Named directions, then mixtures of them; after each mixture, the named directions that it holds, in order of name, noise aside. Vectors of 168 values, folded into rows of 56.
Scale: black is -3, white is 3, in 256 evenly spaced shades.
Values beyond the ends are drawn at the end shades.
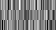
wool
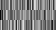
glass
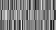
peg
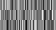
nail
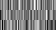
glass, wool.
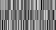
peg, wool.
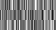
nail, peg.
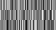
nail.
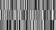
nail, peg.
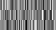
nail.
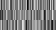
glass, nail.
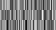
nail.
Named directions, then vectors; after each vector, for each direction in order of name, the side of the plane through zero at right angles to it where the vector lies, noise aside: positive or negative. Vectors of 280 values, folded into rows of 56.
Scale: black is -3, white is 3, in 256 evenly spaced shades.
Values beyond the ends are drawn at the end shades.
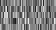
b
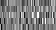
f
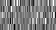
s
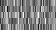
positive, positive, positive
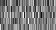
positive, positive, negative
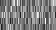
positive, positive, positive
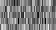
negative, negative, negative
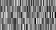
positive, negative, positive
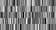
negative, negative, negative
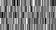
negative, negative, negative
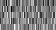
positive, positive, negative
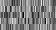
negative, negative, negative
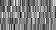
positive, positive, positive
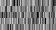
negative, negative, negative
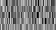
positive, negative, negative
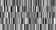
positive, negative, negative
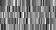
positive, positive, positive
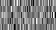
positive, negative, positive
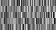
negative, positive, negative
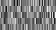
negative, positive, negative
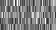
positive, positive, positive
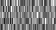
negative, positive, positive
